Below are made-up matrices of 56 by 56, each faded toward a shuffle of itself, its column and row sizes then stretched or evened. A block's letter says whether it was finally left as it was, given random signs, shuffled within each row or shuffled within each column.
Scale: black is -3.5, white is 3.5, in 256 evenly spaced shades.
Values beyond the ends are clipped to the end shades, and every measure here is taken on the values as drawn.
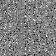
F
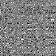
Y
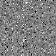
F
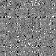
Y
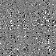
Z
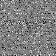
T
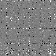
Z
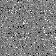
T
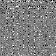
Z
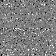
T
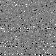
T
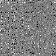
Z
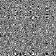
Y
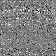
T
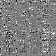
Y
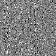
F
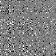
Y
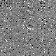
Y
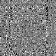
Y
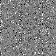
F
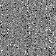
F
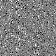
F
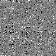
Z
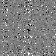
Y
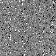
F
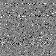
T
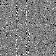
F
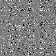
Z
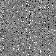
F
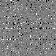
Z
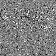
T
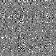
Y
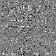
Y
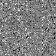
F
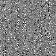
F
